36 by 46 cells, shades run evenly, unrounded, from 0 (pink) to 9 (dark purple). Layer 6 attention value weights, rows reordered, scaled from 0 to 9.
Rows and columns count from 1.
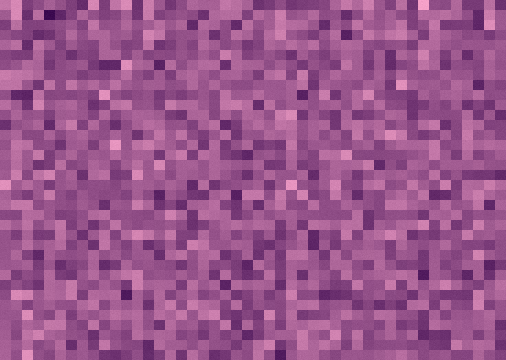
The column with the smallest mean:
27
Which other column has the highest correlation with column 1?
31
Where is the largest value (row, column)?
2, 5
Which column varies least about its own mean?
8
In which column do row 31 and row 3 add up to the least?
9
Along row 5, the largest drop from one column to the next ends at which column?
4
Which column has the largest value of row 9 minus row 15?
44
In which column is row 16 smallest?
32
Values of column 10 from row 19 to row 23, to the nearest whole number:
5 5 7 3 5
